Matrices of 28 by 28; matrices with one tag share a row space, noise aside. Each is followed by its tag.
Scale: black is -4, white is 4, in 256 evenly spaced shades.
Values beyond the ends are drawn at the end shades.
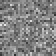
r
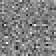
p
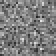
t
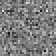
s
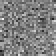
t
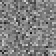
p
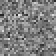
t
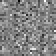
p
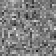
s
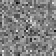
p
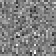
p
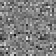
r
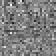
s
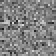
t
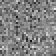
p
